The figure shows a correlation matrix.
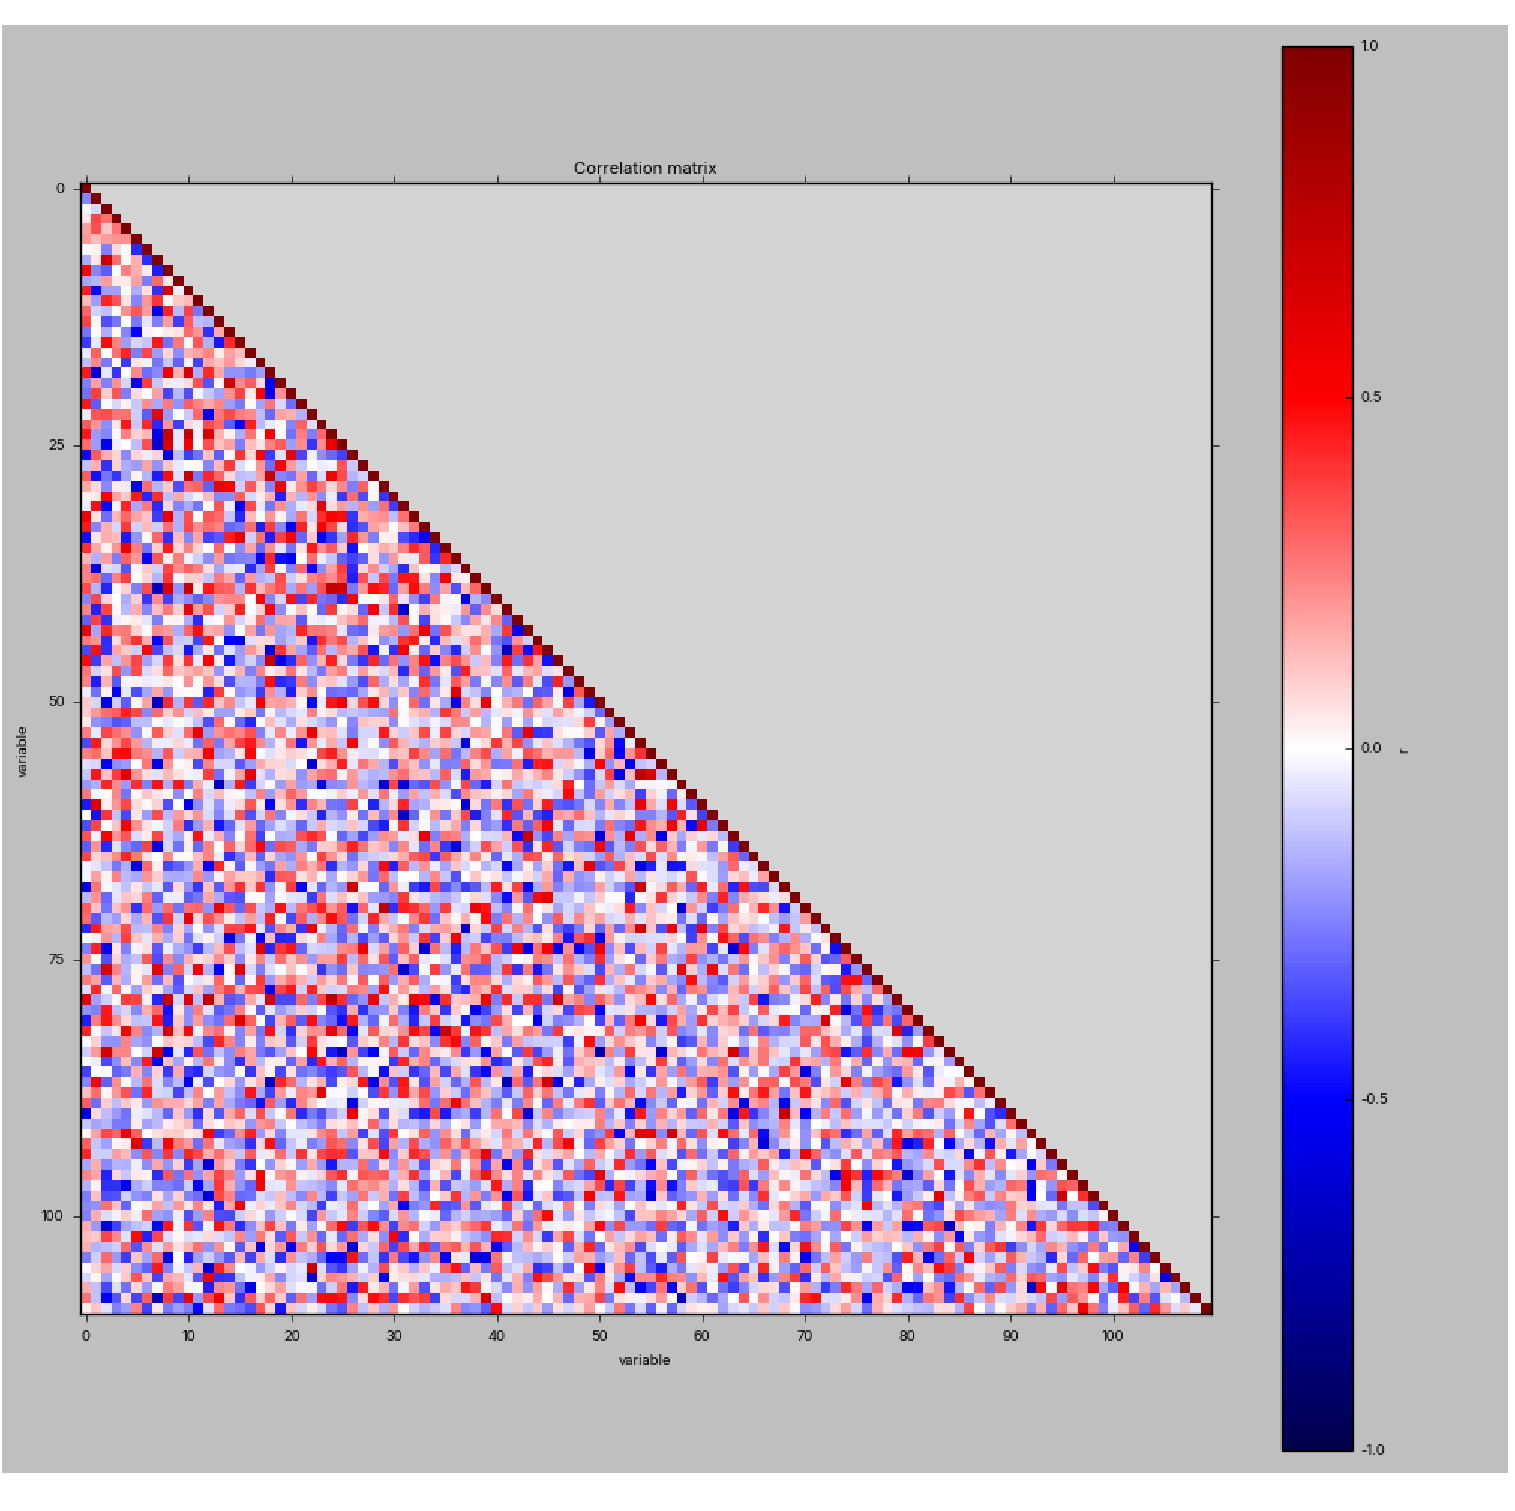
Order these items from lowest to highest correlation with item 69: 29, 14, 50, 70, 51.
14, 29, 70, 51, 50
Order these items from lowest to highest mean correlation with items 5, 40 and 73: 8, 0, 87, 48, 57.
8, 87, 0, 48, 57
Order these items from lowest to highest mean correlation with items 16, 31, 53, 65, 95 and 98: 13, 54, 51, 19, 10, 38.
10, 54, 51, 19, 13, 38
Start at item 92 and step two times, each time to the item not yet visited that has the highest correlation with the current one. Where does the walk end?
54
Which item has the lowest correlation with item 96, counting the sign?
80
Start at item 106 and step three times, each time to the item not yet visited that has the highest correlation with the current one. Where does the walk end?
24
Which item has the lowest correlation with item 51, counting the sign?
97
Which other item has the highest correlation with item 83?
98
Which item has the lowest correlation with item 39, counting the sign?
7
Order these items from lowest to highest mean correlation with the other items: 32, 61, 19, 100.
61, 100, 19, 32
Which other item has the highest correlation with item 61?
76
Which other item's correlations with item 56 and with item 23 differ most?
63
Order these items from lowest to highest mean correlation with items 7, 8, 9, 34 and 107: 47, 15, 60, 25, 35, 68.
60, 68, 25, 35, 15, 47
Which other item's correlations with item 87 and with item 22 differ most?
45
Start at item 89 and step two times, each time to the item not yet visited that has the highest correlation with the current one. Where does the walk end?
49
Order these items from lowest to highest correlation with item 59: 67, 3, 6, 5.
5, 6, 3, 67
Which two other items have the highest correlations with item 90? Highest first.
68, 26
